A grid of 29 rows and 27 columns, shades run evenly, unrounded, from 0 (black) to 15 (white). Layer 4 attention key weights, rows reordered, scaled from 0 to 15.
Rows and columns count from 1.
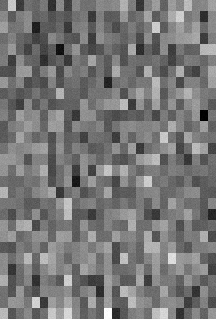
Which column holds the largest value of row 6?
12
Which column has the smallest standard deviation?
13
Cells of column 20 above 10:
6
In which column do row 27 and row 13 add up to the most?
21
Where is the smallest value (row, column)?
11, 26
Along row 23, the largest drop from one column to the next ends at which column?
15
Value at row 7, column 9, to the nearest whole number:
8
